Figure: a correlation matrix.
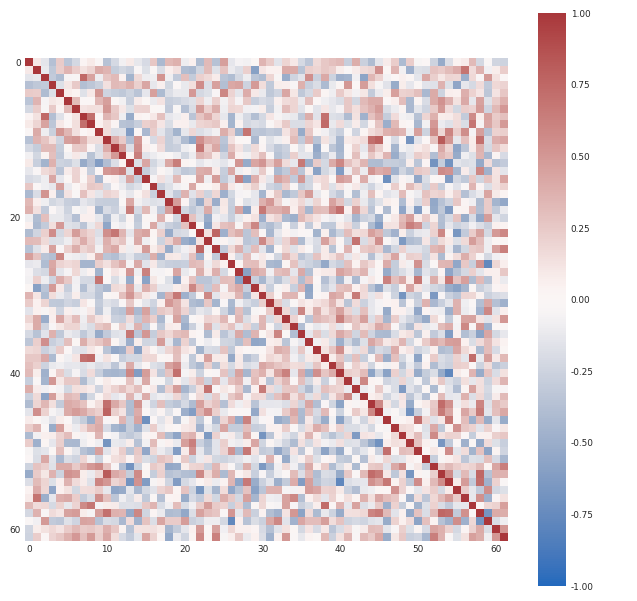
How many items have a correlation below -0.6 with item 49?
3
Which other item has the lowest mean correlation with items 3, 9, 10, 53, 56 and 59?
49
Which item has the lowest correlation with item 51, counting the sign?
33
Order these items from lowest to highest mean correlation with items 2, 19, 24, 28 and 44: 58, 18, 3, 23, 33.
18, 33, 3, 23, 58
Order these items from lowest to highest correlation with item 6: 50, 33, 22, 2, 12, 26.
50, 2, 12, 26, 33, 22
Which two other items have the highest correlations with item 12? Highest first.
14, 11
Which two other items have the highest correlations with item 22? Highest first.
24, 11
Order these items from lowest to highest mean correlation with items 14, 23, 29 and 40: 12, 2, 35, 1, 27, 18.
2, 1, 35, 18, 12, 27
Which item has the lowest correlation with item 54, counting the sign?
40
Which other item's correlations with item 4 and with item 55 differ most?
59
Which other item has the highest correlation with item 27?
15
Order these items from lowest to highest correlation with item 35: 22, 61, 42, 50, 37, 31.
50, 42, 61, 22, 31, 37
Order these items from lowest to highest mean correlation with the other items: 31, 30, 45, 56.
31, 30, 56, 45
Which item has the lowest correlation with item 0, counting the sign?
53
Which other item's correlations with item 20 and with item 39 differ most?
30
